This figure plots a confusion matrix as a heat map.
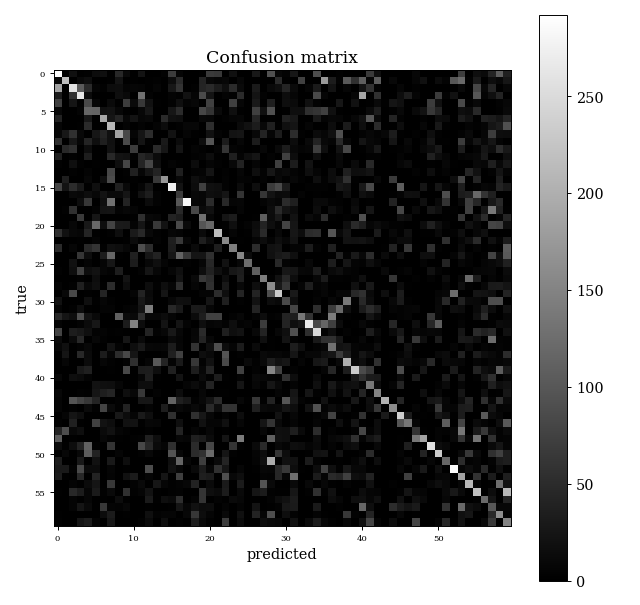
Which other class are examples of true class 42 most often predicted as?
11
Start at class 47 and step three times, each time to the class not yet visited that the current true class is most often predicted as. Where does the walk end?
12
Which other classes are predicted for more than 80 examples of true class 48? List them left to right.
0, 24, 28, 47, 55
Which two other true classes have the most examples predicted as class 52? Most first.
29, 1
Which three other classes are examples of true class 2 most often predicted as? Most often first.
0, 3, 55
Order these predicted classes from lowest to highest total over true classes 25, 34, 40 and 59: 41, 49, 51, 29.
49, 29, 51, 41
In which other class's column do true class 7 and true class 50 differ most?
15
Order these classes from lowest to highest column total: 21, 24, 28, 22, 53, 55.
21, 24, 22, 55, 28, 53
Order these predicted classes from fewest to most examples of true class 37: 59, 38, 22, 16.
38, 59, 16, 22
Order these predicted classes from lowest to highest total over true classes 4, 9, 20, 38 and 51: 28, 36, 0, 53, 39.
36, 39, 0, 53, 28
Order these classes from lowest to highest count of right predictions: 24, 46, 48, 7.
46, 24, 48, 7
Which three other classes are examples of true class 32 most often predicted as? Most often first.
36, 8, 3
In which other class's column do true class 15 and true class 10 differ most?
45
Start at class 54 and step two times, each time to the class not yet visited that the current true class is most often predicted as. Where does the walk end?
28
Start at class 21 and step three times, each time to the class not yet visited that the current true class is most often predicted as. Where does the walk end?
57
